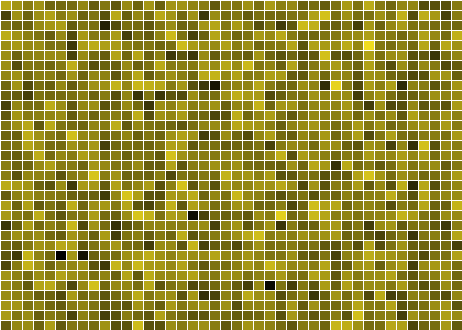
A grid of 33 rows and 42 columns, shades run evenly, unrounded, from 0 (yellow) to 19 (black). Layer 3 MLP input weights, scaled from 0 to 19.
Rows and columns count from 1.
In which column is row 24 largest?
38
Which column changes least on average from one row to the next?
3
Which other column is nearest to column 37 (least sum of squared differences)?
4
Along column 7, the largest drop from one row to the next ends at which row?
7
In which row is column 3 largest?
10
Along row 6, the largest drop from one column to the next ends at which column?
30
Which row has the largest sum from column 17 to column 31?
29
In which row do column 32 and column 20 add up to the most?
9
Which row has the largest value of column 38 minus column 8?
19
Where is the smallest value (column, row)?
34, 5
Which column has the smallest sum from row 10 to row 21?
22
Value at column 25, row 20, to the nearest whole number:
10
